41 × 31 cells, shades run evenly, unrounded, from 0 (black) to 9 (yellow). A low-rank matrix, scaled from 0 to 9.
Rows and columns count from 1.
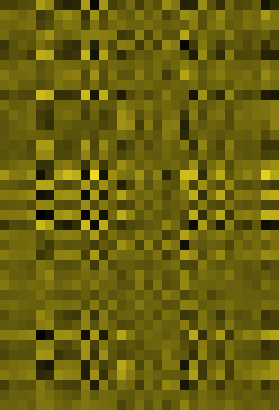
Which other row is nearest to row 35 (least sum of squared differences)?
16
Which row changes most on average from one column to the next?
18
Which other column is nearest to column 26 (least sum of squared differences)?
23
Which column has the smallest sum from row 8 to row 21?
12
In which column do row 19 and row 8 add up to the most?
21
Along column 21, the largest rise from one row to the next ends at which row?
26
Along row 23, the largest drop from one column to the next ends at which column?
11
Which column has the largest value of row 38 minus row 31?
14
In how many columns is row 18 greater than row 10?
23
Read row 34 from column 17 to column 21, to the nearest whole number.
4 4 4 4 3
